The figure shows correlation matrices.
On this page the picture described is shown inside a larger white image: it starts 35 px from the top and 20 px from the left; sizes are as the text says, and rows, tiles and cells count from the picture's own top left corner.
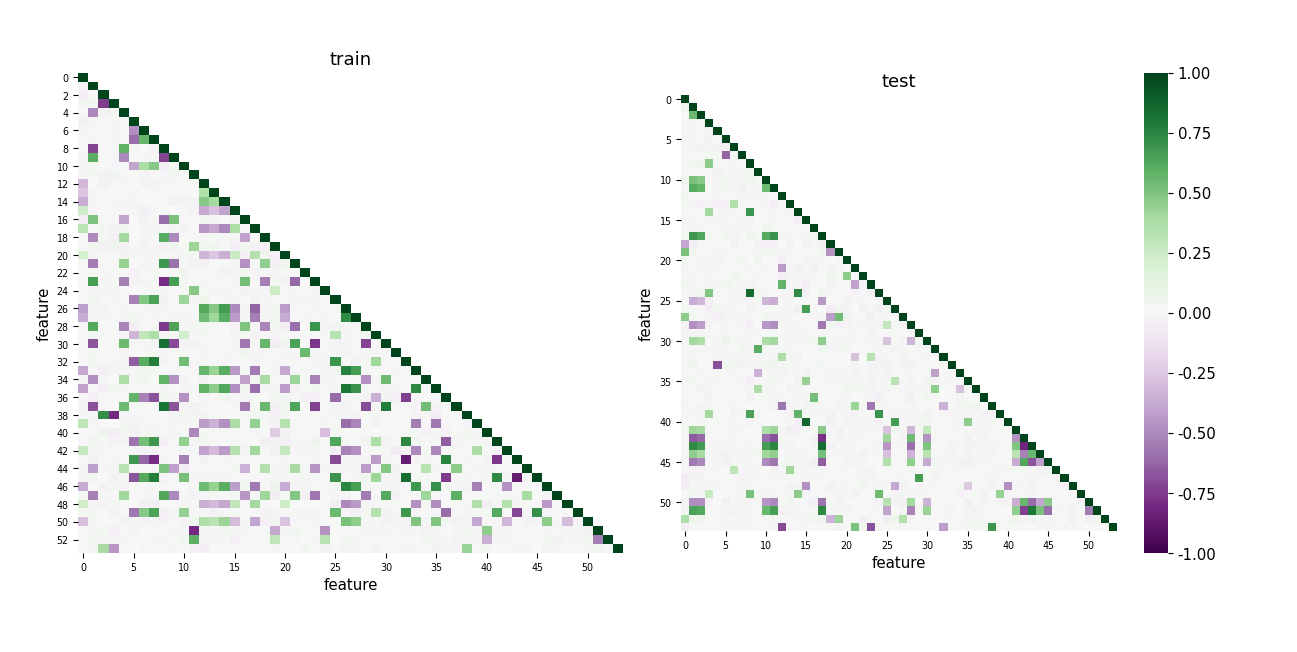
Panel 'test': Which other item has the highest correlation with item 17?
43
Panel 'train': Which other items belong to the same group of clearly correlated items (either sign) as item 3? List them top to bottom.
2, 38, 53
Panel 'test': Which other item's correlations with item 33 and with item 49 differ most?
4
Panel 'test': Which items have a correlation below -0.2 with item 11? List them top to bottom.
25, 28, 42, 45, 50
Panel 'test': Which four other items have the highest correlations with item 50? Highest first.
42, 45, 28, 25
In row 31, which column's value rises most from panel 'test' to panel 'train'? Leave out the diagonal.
22
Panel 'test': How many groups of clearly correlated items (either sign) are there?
12
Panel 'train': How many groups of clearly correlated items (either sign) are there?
6
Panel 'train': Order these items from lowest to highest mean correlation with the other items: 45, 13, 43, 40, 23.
43, 23, 40, 13, 45
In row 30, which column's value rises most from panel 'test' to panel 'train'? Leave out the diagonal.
8
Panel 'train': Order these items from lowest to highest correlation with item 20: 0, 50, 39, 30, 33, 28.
33, 50, 28, 30, 0, 39
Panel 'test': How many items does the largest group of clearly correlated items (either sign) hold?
15
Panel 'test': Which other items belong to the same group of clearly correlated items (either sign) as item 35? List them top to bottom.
15, 26, 40, 48
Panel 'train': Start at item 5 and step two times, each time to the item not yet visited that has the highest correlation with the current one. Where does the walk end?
36
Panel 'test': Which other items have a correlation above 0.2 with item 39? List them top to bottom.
3, 8, 14, 24, 49
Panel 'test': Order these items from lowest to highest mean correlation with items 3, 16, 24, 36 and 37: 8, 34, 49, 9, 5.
34, 5, 9, 49, 8
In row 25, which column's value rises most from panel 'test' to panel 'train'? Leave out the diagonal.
41
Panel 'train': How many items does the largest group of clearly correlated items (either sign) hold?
16
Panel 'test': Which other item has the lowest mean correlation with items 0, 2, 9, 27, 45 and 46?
18
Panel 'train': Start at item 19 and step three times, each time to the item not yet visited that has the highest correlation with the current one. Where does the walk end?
24
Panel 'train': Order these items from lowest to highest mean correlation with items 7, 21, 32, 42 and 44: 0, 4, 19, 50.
50, 19, 0, 4
